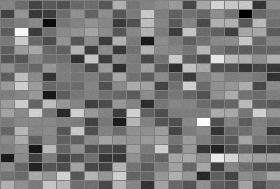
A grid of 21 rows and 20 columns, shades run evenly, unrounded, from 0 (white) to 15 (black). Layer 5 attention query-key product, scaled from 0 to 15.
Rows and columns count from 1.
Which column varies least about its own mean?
10
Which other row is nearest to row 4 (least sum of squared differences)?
16
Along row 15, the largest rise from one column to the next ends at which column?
7
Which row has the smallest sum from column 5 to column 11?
20
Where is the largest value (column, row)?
18, 2
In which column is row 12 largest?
11
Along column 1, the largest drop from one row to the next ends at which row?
19
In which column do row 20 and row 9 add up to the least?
9
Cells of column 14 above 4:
18
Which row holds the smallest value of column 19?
13
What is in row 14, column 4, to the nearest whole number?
7
